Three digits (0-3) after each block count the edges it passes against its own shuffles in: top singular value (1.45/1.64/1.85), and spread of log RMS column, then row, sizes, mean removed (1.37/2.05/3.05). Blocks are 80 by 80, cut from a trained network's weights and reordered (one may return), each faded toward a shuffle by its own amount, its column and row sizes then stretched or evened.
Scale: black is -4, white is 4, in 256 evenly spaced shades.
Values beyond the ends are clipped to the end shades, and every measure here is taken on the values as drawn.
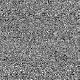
1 0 2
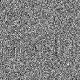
2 1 0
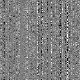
3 3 1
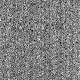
1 0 0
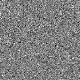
0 1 1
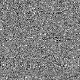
1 0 2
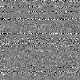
2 1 3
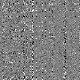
2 3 2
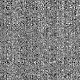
2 1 2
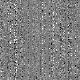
0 3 0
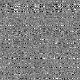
2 1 3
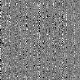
1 3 1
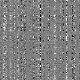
3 3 2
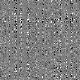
0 3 2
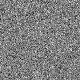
0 0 0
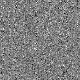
0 2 0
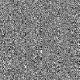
2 2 0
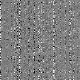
1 3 1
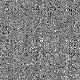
0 1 2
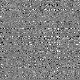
0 1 3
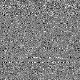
0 0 3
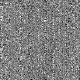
0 2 0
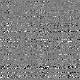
1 2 3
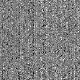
2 2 1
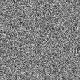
2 0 0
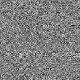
3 0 2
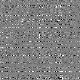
0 2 3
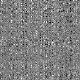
2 2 2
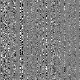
2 3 0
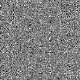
0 2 1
